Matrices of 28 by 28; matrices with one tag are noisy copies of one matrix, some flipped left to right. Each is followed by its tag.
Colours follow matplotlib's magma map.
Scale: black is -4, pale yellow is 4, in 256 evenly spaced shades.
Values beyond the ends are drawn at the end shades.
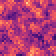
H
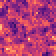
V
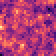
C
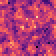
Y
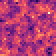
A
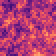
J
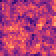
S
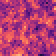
J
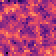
A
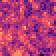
J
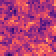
V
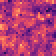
C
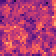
S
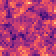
H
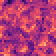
Y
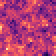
V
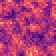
H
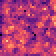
S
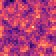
Y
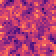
Y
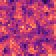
Y
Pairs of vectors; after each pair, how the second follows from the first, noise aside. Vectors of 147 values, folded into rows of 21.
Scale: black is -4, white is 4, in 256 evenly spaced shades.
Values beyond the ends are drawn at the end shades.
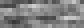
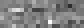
reversed, partly zeroed.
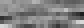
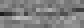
reversed, partly zeroed.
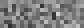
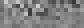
reversed, partly zeroed.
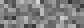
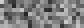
wrapped around, negated.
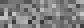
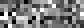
scaled up.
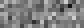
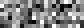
scaled up.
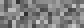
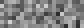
reversed.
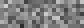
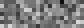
reversed.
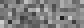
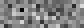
reversed.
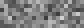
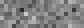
reversed, negated, partly zeroed.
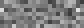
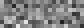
wrapped around.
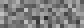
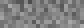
wrapped around, shrunk.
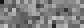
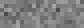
wrapped around, shrunk.
